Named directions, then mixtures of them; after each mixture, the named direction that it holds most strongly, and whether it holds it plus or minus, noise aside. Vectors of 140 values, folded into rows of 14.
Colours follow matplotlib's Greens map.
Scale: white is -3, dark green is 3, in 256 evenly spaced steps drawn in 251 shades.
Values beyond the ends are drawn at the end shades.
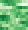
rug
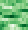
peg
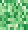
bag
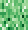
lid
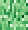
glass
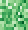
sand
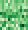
lid, plus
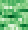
peg, plus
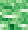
peg, minus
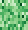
bag, minus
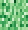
glass, minus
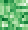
rug, plus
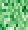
lid, minus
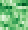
rug, minus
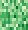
bag, plus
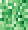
sand, plus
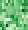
lid, minus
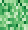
bag, minus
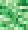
rug, minus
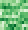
peg, minus
